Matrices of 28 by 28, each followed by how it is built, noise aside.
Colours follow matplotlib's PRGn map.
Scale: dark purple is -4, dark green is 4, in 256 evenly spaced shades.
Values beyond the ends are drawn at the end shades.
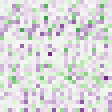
repeating columns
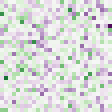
repeating rows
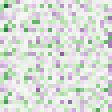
repeating rows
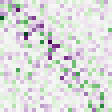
banded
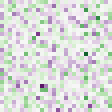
repeating rows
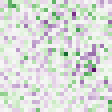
upper triangular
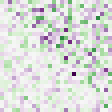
upper triangular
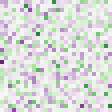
noise
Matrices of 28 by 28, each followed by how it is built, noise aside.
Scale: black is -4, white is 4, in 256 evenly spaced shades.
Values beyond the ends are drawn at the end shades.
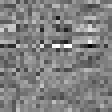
low rank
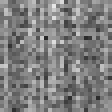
blocks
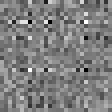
low rank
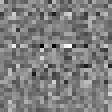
low rank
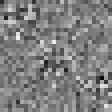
block diagonal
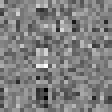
low rank
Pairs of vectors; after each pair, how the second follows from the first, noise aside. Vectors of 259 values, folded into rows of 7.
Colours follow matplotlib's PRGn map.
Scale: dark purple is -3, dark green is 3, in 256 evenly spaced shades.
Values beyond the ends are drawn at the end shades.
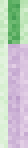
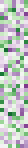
shuffled.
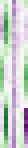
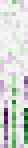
negated, partly zeroed.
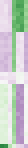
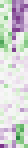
negated, partly zeroed.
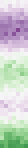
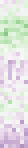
negated, shrunk.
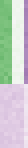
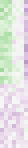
shrunk.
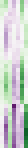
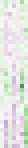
shrunk.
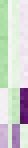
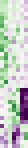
copied.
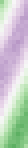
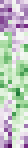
wrapped around, negated.
